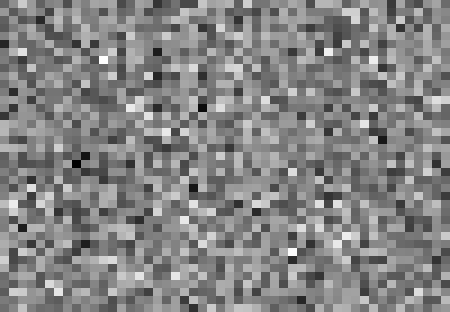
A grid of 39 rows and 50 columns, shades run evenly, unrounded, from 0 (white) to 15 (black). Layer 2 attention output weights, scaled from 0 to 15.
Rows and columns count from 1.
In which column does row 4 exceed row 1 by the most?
23
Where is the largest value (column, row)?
9, 21
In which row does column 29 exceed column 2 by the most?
27
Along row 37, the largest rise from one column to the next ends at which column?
8
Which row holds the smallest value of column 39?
30
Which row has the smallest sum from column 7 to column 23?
35
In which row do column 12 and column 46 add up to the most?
13
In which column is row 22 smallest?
33
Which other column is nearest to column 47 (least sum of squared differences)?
32
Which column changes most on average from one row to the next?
22
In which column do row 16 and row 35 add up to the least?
16
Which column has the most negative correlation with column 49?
46
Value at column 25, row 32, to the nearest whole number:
5
